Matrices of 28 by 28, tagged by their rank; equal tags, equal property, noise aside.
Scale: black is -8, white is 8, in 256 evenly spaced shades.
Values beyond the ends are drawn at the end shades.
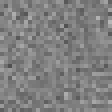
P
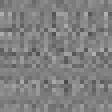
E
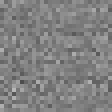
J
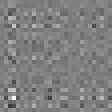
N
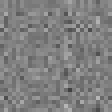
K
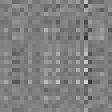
N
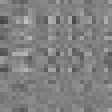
N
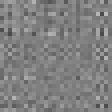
E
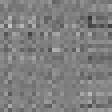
E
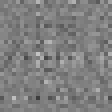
K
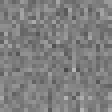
J
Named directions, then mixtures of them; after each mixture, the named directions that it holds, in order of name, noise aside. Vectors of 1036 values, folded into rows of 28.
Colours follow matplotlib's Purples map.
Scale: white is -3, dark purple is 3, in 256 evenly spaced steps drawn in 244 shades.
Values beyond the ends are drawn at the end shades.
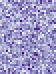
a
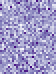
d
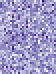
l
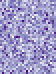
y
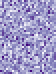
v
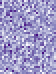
v.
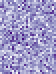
l, v.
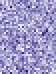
d, l, y.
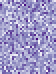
a, d, l.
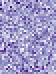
d, v.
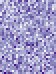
d, v.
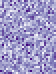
v.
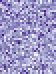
a.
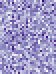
l.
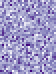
v.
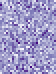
d, l.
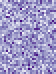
a.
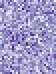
l, v.
